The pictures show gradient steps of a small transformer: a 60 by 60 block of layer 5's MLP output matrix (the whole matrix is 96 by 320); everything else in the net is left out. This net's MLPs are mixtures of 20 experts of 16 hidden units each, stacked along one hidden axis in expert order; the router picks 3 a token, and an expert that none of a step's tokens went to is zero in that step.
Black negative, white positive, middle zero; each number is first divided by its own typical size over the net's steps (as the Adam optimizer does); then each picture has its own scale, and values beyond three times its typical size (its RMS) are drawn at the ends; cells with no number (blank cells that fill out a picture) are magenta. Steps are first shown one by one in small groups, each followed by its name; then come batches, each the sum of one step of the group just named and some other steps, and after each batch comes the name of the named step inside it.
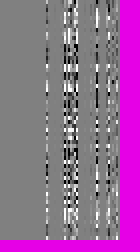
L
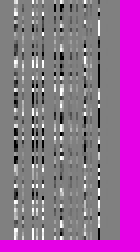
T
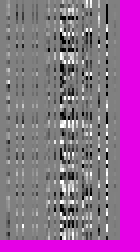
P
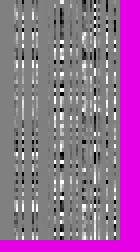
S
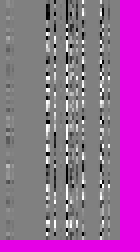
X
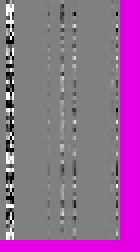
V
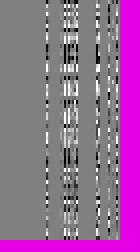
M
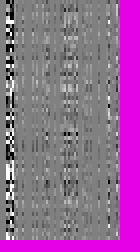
T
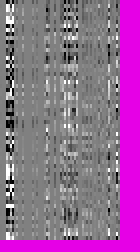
V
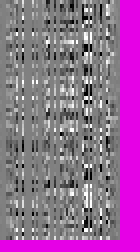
T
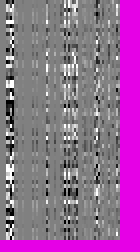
X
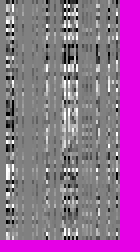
M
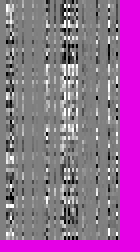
V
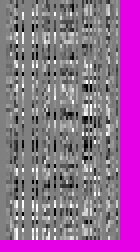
T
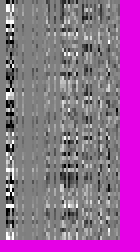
V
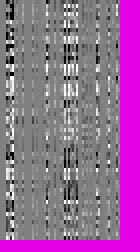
M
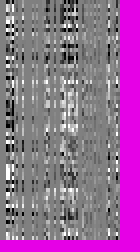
S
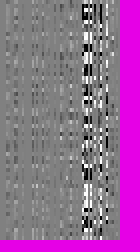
T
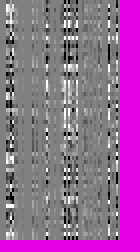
V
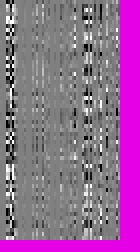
T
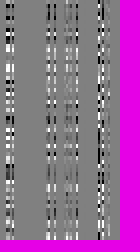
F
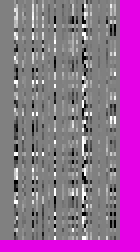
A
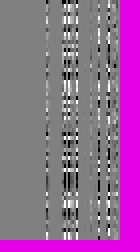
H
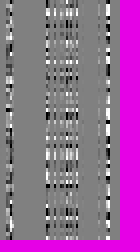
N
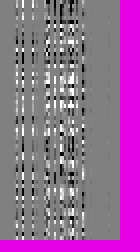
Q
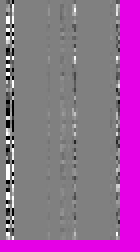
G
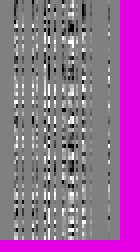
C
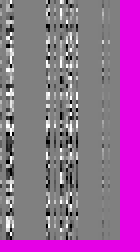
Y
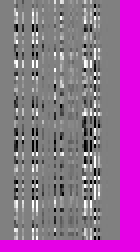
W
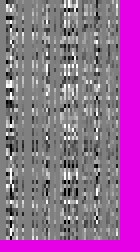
C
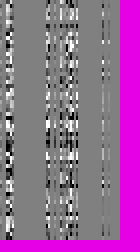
Y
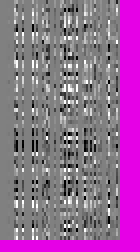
W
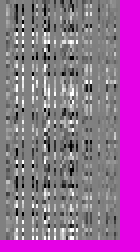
C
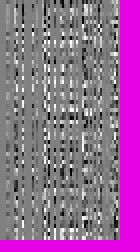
A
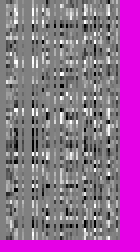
N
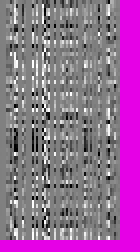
N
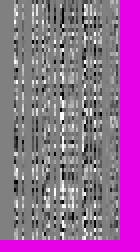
A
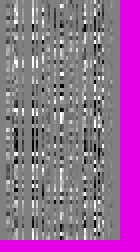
F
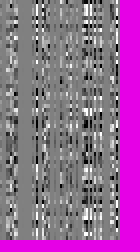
Y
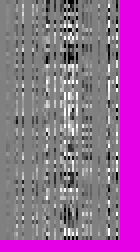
Q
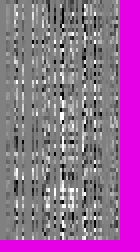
A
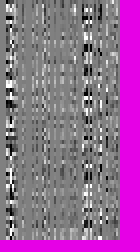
A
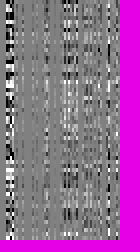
H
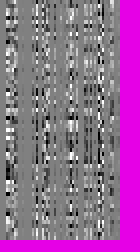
F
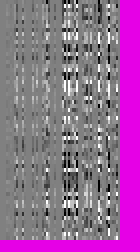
H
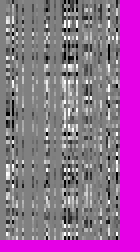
G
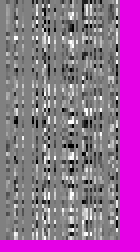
C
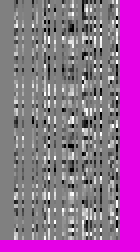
C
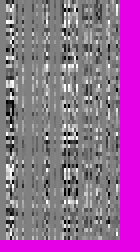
G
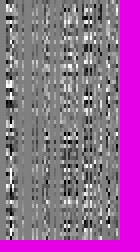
W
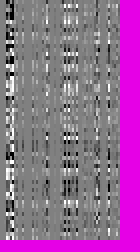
H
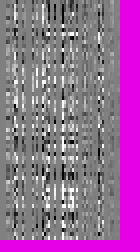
F
